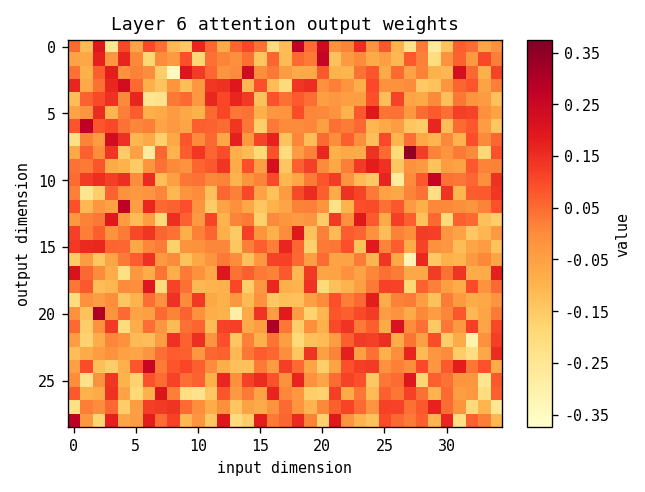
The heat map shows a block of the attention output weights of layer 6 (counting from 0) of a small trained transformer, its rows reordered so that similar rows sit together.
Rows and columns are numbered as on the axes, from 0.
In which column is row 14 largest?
18
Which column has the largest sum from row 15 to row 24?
24
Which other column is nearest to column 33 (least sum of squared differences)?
5
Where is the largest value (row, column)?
8, 27
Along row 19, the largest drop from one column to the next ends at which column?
25
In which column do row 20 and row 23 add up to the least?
13
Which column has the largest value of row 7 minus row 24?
3
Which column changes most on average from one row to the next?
6
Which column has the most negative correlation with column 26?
20
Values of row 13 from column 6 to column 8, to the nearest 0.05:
-0.05 -0.2 0.15
